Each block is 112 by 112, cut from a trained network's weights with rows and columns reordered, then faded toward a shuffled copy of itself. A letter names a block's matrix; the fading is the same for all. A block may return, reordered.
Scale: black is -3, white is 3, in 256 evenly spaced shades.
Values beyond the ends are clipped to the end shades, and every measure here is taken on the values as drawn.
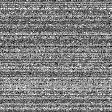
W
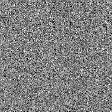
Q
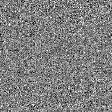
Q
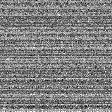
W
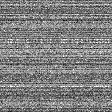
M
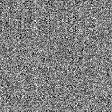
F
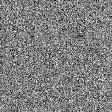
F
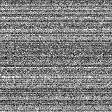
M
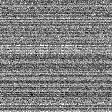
M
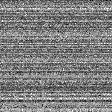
M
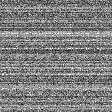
M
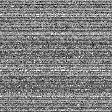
W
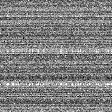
M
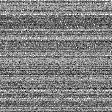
M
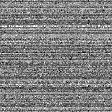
W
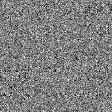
Q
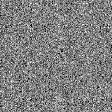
F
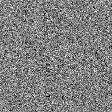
F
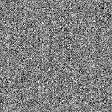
F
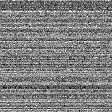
M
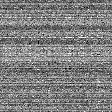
W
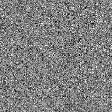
Q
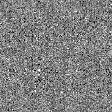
Q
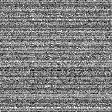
W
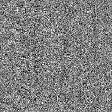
F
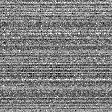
M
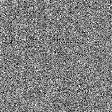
F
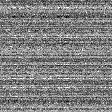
M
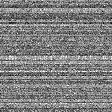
M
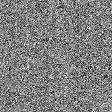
F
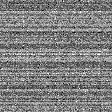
W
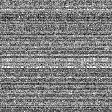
M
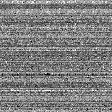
W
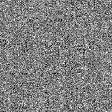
F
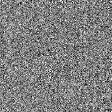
F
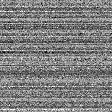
M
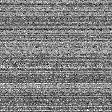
W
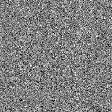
F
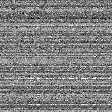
W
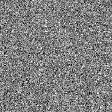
F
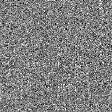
Q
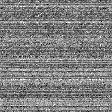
W
